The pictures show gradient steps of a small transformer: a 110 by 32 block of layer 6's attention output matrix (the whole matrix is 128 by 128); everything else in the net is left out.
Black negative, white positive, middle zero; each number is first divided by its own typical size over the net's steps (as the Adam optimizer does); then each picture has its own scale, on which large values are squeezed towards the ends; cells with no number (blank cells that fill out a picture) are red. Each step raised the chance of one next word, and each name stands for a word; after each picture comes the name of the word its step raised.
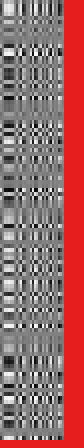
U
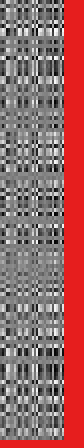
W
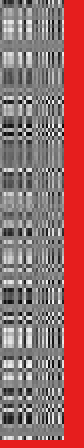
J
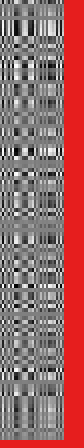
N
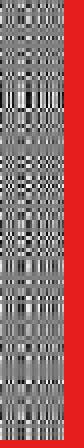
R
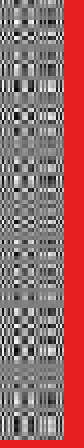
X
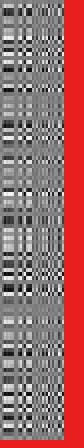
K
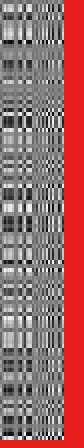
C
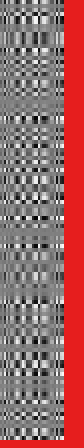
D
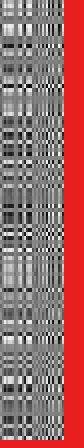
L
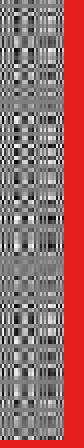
D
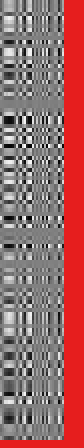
D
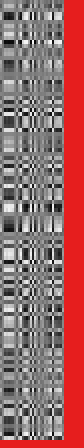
C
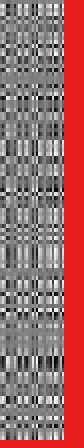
U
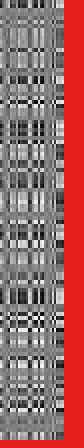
J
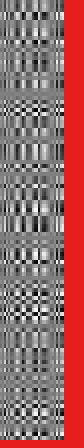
C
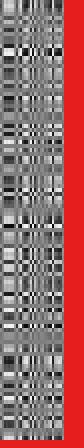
U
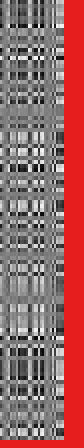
W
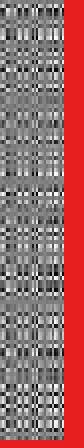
K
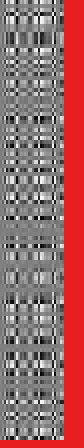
D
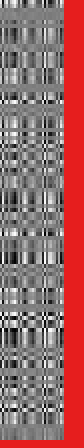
J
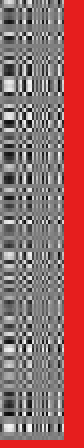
X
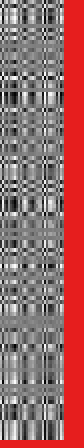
R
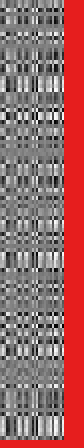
X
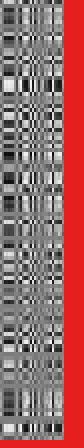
X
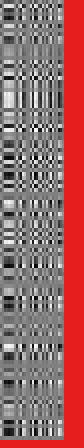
R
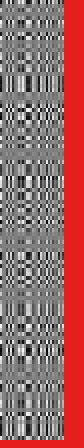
X
